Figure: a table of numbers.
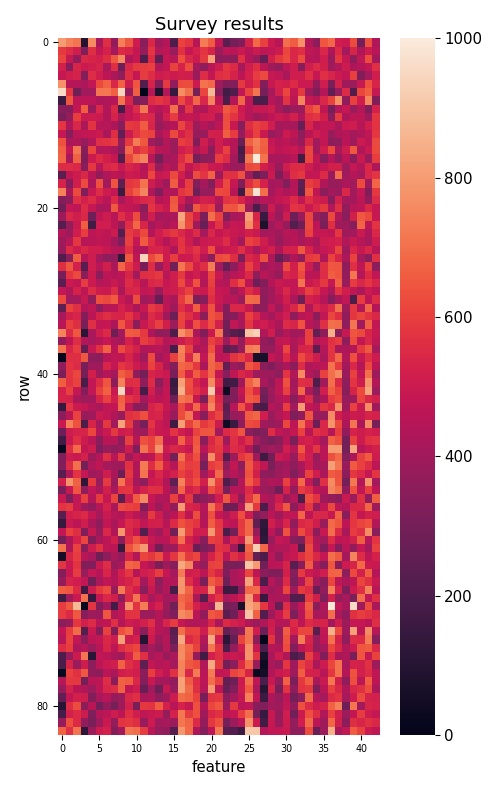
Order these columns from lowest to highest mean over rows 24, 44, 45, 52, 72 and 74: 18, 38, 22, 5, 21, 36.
22, 38, 5, 18, 21, 36
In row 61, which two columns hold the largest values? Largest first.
26, 11
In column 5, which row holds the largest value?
6
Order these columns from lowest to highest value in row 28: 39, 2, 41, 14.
14, 41, 2, 39
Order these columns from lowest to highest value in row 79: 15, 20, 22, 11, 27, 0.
27, 0, 22, 11, 15, 20
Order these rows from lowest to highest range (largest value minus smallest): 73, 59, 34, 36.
36, 34, 73, 59
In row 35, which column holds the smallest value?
3
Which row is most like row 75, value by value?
78
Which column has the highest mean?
16
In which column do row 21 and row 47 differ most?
25
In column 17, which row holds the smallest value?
20
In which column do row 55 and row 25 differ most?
32
